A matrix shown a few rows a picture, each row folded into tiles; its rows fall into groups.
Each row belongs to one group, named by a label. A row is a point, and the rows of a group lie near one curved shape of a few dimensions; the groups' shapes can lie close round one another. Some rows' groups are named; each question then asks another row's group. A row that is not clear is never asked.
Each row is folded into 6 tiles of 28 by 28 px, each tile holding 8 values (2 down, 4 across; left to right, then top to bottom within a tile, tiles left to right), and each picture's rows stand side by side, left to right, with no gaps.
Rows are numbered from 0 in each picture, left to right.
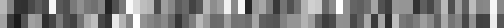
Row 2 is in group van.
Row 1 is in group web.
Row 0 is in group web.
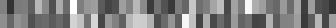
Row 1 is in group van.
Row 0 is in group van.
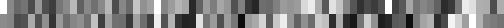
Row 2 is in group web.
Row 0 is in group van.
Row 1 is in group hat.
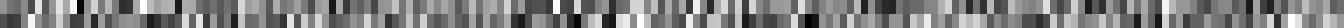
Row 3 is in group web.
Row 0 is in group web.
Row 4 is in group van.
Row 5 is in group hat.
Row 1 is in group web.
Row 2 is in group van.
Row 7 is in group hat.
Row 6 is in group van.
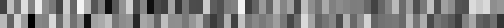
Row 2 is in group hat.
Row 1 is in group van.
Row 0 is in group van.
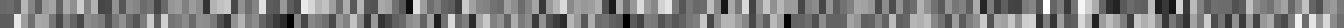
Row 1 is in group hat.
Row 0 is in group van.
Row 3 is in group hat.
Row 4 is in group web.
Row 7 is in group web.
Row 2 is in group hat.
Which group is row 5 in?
hat
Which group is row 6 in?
van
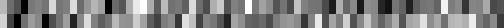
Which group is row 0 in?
web
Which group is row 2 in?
hat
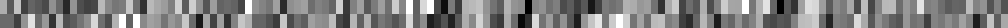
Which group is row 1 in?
hat
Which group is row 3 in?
hat
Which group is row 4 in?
web
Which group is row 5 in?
van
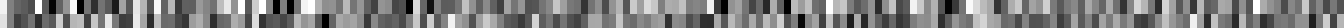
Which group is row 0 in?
van
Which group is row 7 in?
van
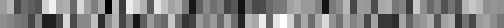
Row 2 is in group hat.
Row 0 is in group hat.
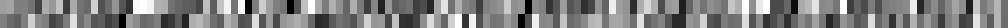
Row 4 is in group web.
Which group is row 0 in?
hat
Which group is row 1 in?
web
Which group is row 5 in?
van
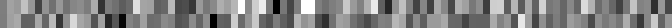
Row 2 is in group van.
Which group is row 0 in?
hat
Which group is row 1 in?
web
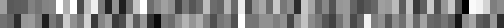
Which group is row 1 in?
van
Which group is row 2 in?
hat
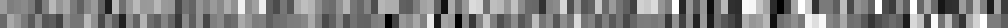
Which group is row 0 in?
hat
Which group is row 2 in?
hat
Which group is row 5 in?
van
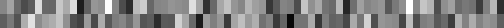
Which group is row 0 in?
web
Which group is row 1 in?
hat
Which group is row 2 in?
web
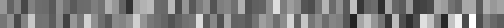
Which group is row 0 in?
hat
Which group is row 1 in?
web
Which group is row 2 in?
web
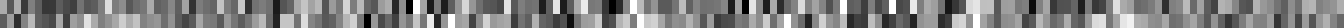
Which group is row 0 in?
hat
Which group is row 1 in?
web
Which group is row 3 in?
web
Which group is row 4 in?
hat
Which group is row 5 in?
web
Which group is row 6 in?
hat
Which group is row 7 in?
hat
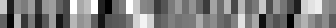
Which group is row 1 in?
hat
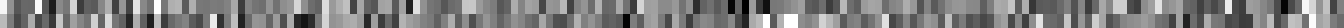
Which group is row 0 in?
van
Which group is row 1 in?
van
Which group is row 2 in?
hat
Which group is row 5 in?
van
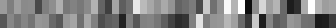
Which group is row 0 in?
hat
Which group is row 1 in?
web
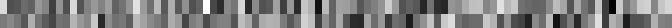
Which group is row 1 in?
van
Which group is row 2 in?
hat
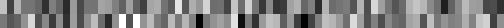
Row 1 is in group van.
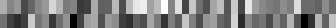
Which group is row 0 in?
hat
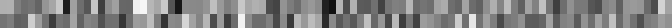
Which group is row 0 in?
hat
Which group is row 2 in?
web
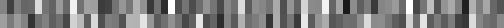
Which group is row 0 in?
van
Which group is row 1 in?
van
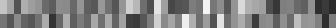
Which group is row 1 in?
van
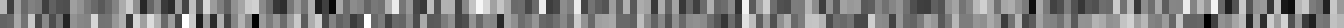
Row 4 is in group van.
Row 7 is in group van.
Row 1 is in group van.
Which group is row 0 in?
web
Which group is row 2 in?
hat
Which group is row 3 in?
van
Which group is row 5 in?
hat
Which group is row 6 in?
hat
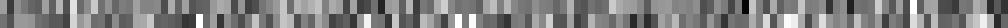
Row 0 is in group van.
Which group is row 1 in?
hat
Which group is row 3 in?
van
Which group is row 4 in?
hat
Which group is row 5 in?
van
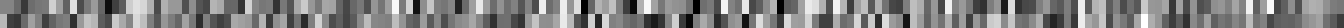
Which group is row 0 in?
web
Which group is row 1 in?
hat
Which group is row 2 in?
web
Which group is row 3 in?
web
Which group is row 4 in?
web
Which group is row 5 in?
web
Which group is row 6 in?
van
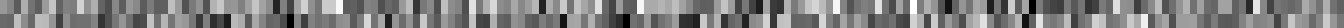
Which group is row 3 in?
hat
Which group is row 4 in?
hat
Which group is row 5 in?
van
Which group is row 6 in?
hat
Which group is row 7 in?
hat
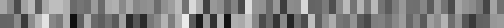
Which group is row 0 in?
van
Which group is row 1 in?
hat
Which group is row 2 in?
van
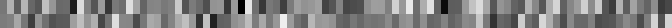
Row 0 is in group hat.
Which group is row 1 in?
hat
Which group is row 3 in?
van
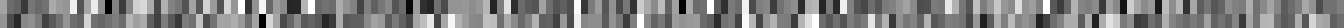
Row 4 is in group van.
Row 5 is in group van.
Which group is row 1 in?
web
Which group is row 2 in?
hat
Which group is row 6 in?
van
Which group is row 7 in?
web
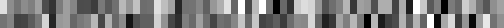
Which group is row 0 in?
van
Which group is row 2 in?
hat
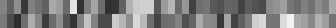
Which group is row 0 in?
web
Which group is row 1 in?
hat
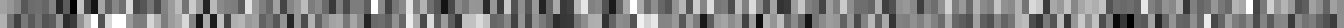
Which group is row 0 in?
hat
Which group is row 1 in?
hat
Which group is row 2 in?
van
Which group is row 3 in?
web
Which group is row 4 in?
van
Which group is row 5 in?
van
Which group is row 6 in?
hat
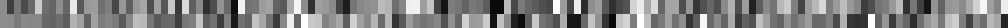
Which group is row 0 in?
van
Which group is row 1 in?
web
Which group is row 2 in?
van
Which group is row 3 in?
web
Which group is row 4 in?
hat
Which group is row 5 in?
hat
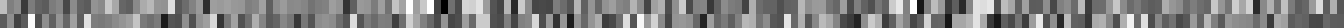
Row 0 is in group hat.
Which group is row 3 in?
web
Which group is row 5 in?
web
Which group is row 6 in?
web
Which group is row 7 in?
web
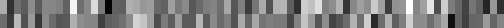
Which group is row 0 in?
web
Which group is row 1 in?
hat
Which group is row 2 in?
web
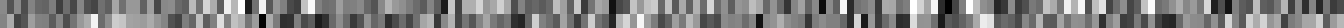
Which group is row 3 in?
web
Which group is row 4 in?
van
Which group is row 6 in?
web
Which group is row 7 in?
hat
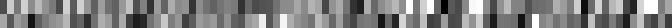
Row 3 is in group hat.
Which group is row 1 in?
hat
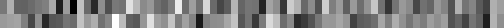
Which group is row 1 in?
van
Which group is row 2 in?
van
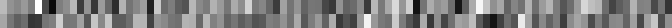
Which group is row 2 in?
web
